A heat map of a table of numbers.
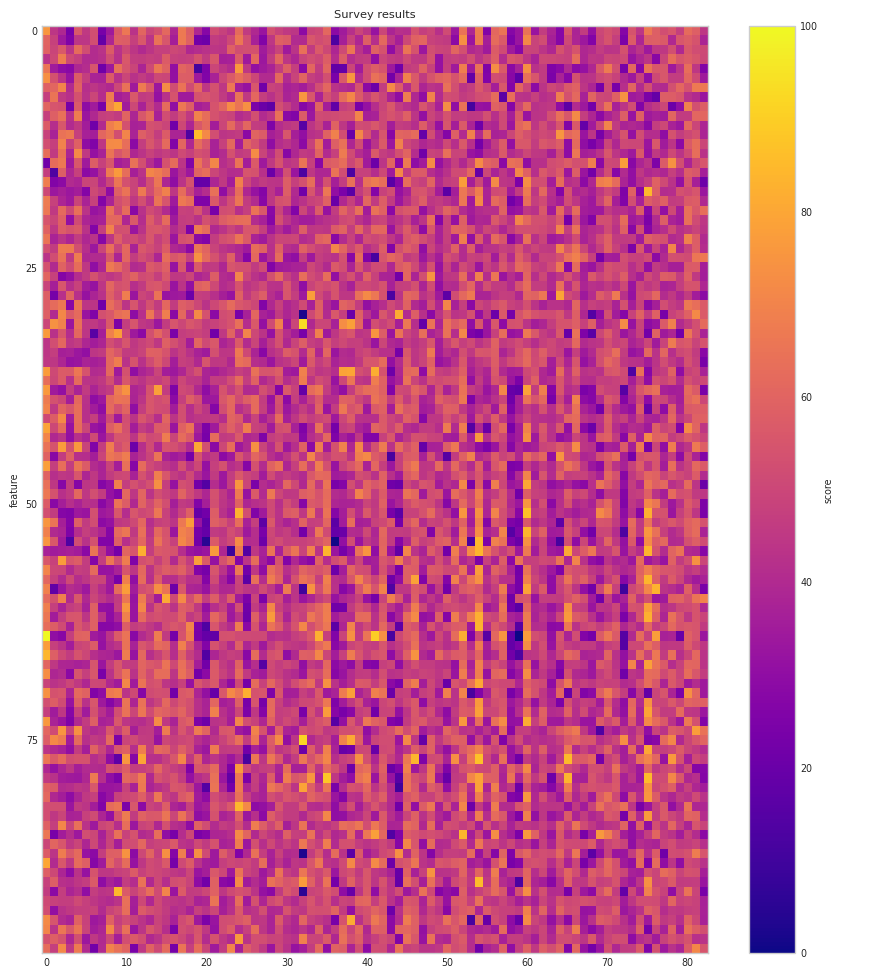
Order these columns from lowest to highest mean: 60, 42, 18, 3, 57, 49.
3, 49, 18, 57, 42, 60
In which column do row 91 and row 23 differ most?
32
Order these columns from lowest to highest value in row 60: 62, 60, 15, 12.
62, 60, 12, 15
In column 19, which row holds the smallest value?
4
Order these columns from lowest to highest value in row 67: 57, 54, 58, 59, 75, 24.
58, 59, 57, 24, 54, 75
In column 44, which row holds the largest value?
30
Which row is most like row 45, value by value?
28
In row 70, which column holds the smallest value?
53
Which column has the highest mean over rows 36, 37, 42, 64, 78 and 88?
0
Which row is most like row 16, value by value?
85
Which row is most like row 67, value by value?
43
